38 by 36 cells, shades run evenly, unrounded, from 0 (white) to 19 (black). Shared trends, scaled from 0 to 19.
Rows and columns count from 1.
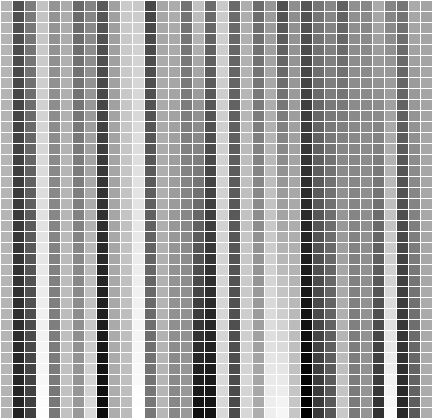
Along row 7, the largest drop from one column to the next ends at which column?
19
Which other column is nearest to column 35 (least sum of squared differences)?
5
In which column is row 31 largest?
26
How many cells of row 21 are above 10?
12
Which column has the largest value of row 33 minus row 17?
17
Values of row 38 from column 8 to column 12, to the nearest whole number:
3 18 6 5 0
